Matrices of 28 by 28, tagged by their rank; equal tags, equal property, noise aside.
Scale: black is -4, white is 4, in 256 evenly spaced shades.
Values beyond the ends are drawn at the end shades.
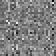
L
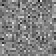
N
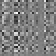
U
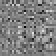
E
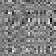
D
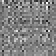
E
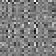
D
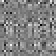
D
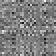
E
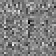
L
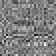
E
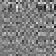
D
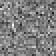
N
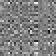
D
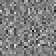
L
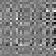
U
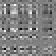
U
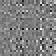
D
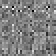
D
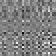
U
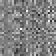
E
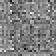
L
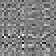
D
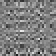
D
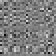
D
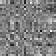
E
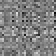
D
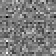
N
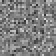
N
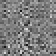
E
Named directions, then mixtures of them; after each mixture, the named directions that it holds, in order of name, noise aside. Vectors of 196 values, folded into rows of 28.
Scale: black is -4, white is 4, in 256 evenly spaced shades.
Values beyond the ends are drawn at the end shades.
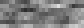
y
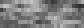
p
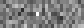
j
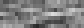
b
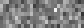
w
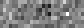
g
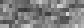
g, y.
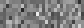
j, w.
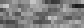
p, y.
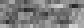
y.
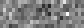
g.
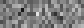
j.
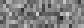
g, j.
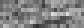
b, g.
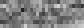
j, p, y.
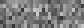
j, p.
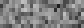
w, y.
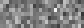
w.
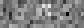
g.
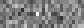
j.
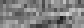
b, g, j.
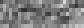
g, y.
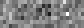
g.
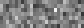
w.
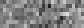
b, g, j.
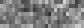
g, w, y.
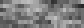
p.
